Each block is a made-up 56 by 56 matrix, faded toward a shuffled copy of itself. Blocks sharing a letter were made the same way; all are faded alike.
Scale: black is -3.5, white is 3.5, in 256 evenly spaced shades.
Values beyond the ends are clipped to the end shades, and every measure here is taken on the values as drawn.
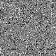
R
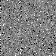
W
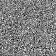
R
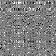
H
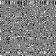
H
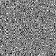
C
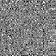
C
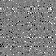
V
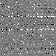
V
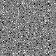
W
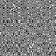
H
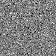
R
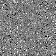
W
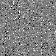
W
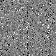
W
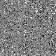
W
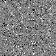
W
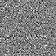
C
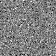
R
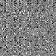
C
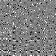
V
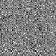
C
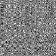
C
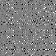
V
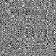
C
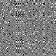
H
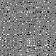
V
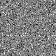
R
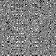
C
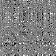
V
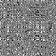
H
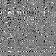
V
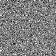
R
